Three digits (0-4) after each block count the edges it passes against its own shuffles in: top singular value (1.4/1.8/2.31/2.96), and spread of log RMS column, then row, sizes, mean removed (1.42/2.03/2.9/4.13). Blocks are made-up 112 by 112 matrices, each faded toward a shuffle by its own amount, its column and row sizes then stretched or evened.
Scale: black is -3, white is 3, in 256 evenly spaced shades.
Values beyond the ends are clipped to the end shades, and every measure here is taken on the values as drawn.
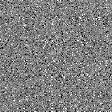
2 1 2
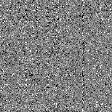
1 2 2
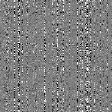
3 4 2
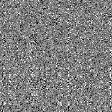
2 2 1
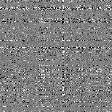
2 2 4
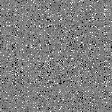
2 2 2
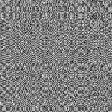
4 1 0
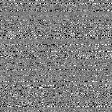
1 0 4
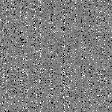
1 3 1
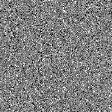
1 2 0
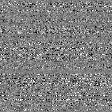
0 0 4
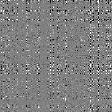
3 4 3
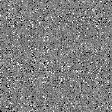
1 2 2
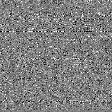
2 0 3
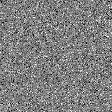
1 0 1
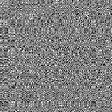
4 0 2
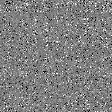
0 2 1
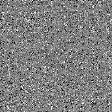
1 2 1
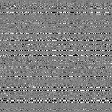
4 0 4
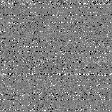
1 1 3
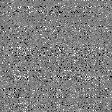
1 1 3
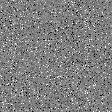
0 1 1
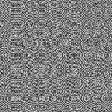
4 1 0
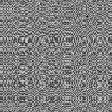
4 1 2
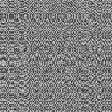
4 1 1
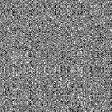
3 2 0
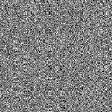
3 2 0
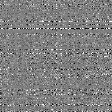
2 2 4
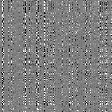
4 4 2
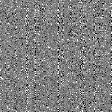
3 3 0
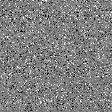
1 0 2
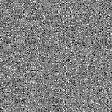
3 1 0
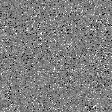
1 1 1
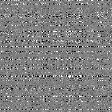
3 2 4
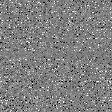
1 0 3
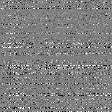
2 1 4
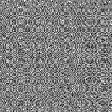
4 0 1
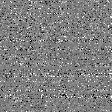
0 1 3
